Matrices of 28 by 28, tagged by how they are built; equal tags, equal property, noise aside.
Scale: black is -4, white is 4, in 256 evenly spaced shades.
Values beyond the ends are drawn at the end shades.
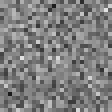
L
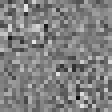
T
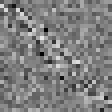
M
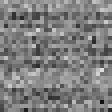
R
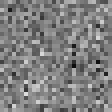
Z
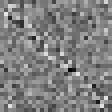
M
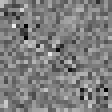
M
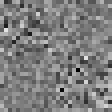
T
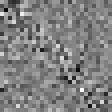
M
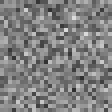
R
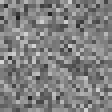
L
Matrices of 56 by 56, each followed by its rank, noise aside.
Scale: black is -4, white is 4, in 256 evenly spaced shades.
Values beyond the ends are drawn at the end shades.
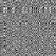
four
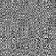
six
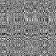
four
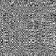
seven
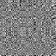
five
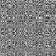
four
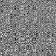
seven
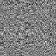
seven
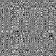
six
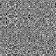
six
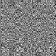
seven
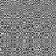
four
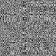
seven
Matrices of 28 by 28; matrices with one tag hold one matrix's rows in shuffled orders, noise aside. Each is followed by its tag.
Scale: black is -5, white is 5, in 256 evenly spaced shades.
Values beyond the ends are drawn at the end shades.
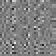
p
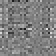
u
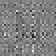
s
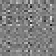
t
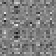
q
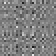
s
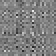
s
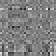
u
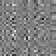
p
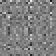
t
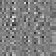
p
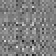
s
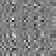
p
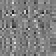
p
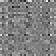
u
